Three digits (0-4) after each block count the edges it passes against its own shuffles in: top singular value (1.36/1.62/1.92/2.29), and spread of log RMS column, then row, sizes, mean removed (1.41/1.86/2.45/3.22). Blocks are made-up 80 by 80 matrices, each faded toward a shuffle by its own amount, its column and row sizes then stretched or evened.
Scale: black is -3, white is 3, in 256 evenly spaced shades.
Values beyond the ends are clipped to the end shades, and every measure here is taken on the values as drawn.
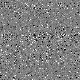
1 1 2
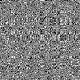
4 0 2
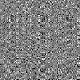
4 2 1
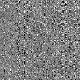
3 3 1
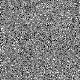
1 1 1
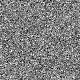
0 0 0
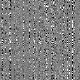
3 4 1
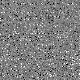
0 0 2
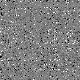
0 2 2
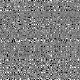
3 3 4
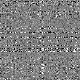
2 1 4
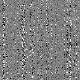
1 4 1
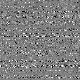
1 0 4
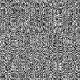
4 2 0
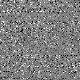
1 0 3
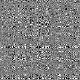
3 3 4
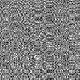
4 0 1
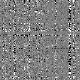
1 4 3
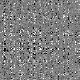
3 4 2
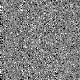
2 2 0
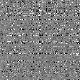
3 2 4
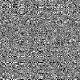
4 1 3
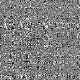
2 3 3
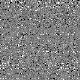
2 2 3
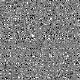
0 2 3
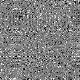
3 0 2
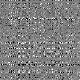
4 2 4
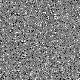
1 0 0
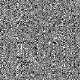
2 3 2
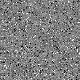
2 0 1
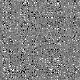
2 3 2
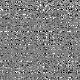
2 3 4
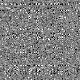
3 2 3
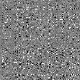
0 3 3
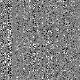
0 4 2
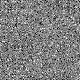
2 0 0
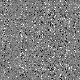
0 3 1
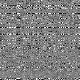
4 1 4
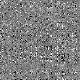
2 3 2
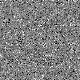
1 0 1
